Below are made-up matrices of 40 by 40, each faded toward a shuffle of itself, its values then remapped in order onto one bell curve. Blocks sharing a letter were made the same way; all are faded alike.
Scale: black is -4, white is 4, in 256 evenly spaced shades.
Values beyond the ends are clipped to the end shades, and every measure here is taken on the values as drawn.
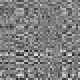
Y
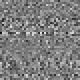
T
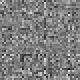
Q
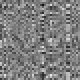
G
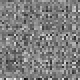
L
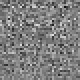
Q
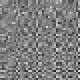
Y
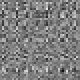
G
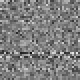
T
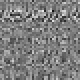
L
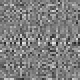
L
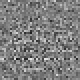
Q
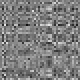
Y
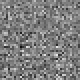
Q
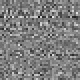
T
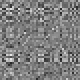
Y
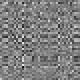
Y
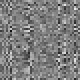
G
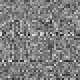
T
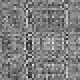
G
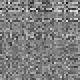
L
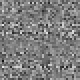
Q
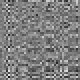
Y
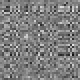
Y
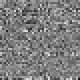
T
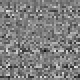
Q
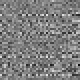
L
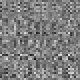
L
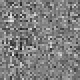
Q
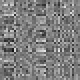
Y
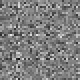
Q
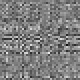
L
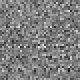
T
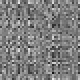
G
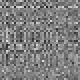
Y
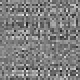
Y
